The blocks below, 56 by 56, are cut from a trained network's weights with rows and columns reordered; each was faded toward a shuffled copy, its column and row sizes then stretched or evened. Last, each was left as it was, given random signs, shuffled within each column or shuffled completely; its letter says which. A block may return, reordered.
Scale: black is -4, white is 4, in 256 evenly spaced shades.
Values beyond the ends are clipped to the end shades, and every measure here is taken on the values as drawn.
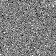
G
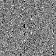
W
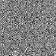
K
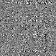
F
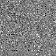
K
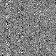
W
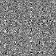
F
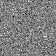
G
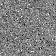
G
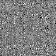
F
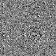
F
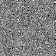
W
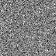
W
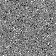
G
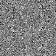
W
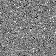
G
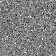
G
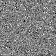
G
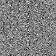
W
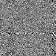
K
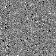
W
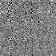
F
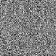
K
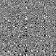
K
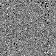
W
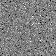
G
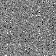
W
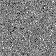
G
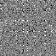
F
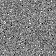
G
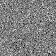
G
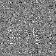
F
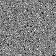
G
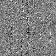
W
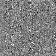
W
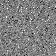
G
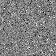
G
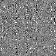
F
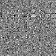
K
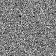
G
